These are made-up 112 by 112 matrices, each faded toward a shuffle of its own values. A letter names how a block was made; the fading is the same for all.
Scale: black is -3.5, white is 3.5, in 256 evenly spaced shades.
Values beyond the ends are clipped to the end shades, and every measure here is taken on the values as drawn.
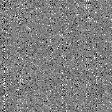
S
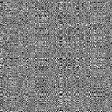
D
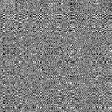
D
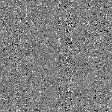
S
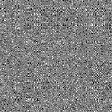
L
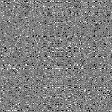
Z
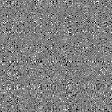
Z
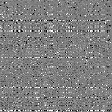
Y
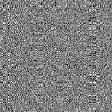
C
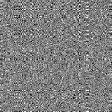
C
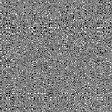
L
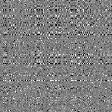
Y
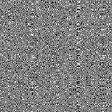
L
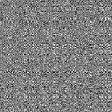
C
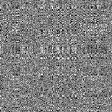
C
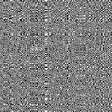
D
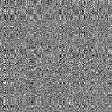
D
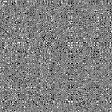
L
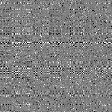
Y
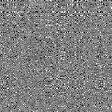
Z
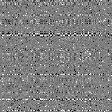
Y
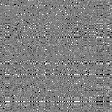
Y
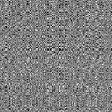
D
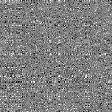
Z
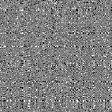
Z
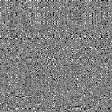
Z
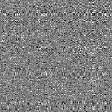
L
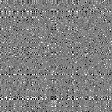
Y
